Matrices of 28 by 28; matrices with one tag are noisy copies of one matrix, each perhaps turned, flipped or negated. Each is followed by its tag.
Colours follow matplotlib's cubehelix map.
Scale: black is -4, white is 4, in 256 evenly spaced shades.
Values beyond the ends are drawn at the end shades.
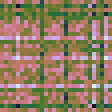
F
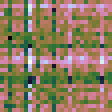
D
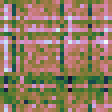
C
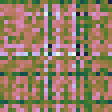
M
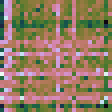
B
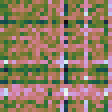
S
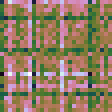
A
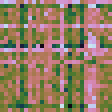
S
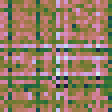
M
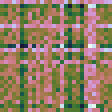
S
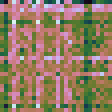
B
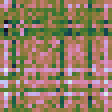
C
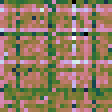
A
